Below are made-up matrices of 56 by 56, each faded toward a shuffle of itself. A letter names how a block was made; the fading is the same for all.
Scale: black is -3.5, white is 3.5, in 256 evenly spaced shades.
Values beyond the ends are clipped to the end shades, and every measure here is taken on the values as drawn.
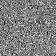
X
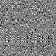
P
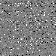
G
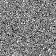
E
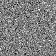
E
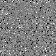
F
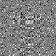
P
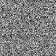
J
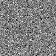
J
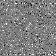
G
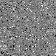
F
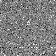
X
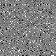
G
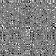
P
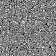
X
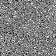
X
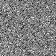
E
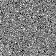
E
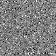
X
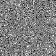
J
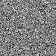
E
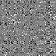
P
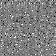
F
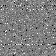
F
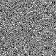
J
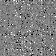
G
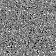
X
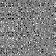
P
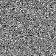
X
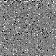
F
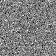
E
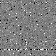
G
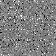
G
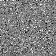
X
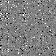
G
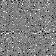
G
